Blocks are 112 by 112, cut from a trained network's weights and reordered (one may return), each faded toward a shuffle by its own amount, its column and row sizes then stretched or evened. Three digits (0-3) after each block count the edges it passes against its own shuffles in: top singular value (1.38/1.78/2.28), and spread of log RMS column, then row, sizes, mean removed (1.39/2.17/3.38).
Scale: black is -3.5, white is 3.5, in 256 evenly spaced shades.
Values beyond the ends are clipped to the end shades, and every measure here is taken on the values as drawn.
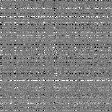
3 2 3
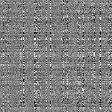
3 3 1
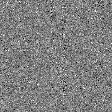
0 1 1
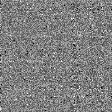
0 2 1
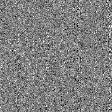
1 2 0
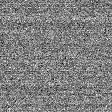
1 0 0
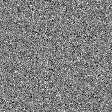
1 0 0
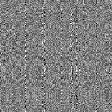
3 2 0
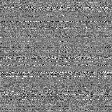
1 1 3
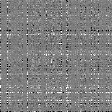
3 3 2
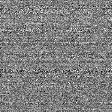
1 1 2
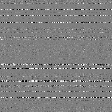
3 0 3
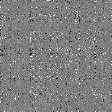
1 2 2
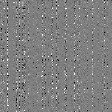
3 3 1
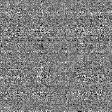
1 2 2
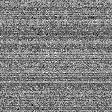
3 1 0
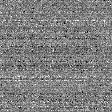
2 1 2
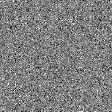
1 1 1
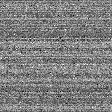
3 0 1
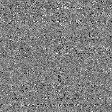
0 1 2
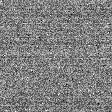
1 0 0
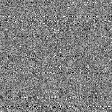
1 1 2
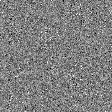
0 1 0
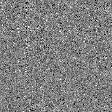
0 1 1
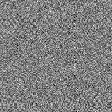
3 0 0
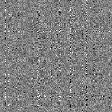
2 2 1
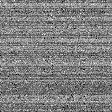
3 1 0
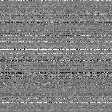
3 0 3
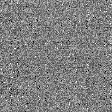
0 2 1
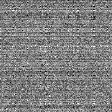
3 2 1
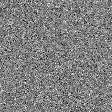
1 0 0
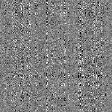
1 3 2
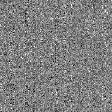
1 2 0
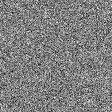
0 0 0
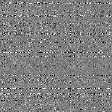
1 2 3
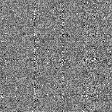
0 2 2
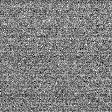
1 1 0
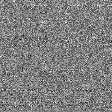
0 1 2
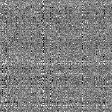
2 3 1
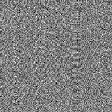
3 1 0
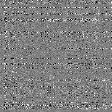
0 2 3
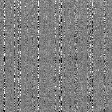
1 3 0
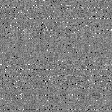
2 0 2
